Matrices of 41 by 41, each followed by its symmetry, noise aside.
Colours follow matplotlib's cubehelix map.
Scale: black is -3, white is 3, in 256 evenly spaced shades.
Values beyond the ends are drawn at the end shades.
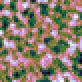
antisymmetric.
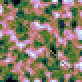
no symmetry.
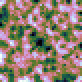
symmetric across the other diagonal.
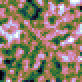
antisymmetric.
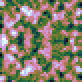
mirrored top to bottom.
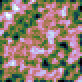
symmetric.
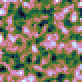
no symmetry.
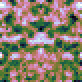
mirrored left to right.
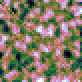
no symmetry.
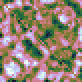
symmetric across the other diagonal.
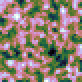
symmetric.
